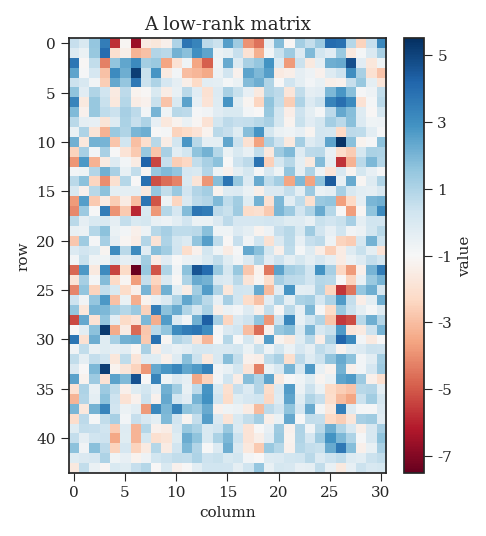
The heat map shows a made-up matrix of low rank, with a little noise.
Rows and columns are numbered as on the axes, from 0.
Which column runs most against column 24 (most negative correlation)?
8
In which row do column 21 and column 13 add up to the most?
28
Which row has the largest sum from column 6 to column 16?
33
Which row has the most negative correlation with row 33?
9
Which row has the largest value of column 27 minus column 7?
30
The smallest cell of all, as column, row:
6, 23
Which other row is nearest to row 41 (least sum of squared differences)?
10
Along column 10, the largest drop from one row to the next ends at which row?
14
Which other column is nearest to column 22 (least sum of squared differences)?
16
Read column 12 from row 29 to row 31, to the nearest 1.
4 -2 0
